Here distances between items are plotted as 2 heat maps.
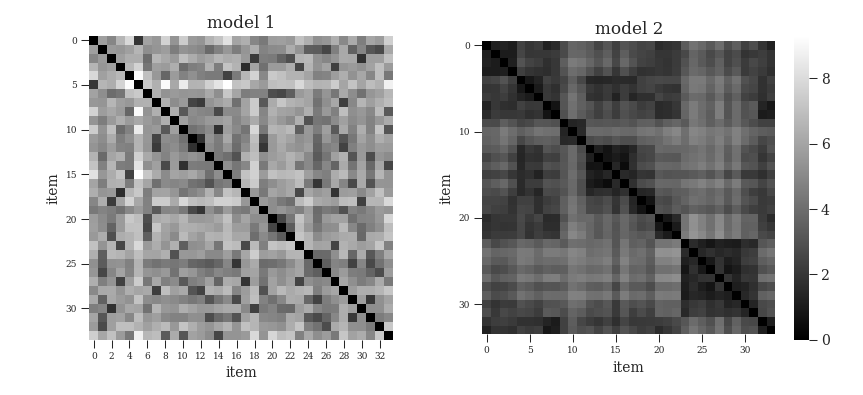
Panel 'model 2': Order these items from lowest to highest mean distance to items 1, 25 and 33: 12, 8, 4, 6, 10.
8, 6, 4, 12, 10
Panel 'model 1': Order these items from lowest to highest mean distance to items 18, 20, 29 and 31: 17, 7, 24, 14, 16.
16, 24, 14, 17, 7
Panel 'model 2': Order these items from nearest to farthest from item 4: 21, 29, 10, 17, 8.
17, 8, 21, 10, 29
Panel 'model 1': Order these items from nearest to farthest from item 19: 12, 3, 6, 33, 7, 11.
12, 11, 7, 3, 6, 33
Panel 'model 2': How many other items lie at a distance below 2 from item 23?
8
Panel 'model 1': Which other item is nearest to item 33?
14
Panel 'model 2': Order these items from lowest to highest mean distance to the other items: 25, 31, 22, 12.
31, 12, 22, 25
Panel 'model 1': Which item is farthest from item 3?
5
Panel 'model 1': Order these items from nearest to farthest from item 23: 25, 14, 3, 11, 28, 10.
3, 10, 14, 11, 25, 28
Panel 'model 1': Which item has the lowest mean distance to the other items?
25
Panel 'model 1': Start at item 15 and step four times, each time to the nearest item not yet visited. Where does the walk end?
10
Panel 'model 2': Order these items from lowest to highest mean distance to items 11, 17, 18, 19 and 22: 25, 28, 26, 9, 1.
1, 9, 28, 26, 25
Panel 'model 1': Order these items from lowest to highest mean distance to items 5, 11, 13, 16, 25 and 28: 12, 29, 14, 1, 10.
12, 29, 1, 14, 10
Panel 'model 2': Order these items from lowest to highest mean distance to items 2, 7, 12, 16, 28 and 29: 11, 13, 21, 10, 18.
13, 18, 21, 11, 10
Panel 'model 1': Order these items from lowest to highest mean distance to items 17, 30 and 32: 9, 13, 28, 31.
31, 9, 13, 28
